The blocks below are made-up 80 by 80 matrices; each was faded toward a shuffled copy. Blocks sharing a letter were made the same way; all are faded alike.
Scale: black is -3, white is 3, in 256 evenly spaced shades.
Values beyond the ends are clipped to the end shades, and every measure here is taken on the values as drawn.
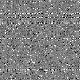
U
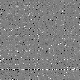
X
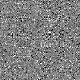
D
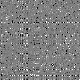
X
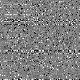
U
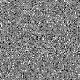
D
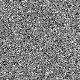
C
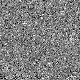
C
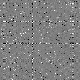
X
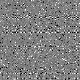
U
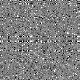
U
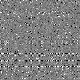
U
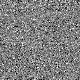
C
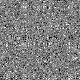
D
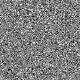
C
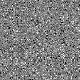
D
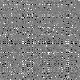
X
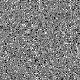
D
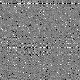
U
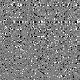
U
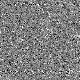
C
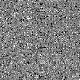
D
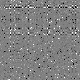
X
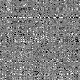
U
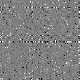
X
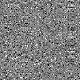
D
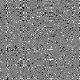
X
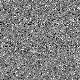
C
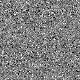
C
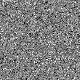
C
